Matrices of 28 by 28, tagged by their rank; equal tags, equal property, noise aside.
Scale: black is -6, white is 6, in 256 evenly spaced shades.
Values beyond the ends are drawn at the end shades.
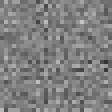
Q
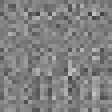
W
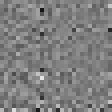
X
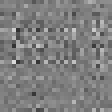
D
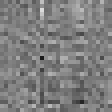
W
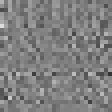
Q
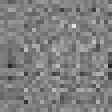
W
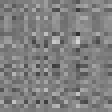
D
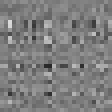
W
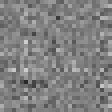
X
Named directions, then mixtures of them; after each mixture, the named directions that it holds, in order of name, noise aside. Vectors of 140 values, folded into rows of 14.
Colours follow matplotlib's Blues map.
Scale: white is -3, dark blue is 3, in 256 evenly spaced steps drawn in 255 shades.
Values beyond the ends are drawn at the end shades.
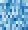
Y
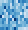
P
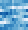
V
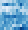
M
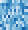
Y.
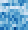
M, P, V.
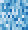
Y.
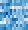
V, Y.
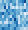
P, V.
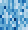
P.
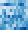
M, Y.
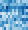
M, V, Y.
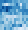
M.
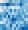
M, V, Y.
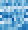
M, P, V.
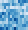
M, P, V.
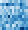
M, Y.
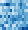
M, Y.
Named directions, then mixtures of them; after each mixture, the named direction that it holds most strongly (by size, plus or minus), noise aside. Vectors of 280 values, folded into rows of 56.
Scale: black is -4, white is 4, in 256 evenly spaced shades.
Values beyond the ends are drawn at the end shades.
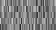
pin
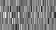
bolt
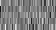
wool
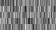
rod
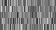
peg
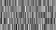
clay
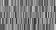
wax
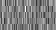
clay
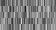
pin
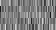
wool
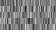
rod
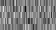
rod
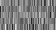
wool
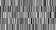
wool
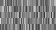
pin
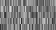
pin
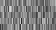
pin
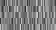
pin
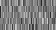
wool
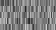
rod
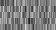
rod
